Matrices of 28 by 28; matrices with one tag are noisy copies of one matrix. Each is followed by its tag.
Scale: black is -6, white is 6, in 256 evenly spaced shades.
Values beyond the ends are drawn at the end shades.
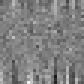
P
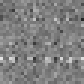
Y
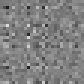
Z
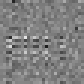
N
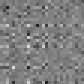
Z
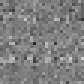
Y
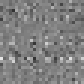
Y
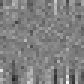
P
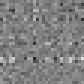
Y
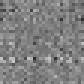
Y
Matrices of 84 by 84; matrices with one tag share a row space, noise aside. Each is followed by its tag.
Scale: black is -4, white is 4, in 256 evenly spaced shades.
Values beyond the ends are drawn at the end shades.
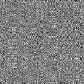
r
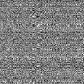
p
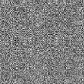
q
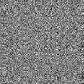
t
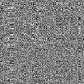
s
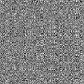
r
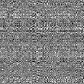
p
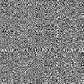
t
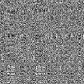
s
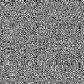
s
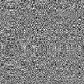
s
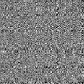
t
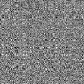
q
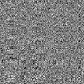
s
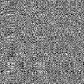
s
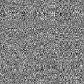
r
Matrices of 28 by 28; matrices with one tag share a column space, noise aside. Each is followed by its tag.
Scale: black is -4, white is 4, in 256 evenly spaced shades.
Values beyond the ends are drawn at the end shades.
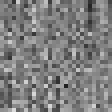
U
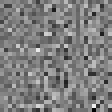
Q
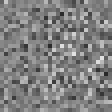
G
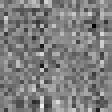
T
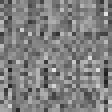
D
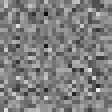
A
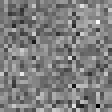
Q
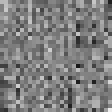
U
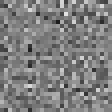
A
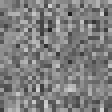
T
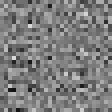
A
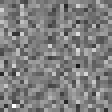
Q
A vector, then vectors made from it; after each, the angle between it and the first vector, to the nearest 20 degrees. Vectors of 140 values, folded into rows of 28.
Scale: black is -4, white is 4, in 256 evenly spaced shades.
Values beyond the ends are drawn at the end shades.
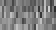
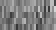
160 degrees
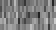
100 degrees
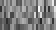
140 degrees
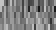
60 degrees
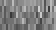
160 degrees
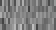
80 degrees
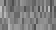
40 degrees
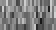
140 degrees
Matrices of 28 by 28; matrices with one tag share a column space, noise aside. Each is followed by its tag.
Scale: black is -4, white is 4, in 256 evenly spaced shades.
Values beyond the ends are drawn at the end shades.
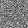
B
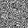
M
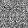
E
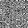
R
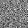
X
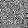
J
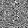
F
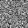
R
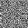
J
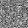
B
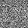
B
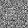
E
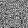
J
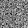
R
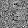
F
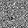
F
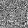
E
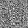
E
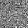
F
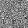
J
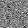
J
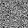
F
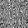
R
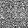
M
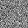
E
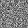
X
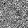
F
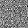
B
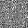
M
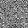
M
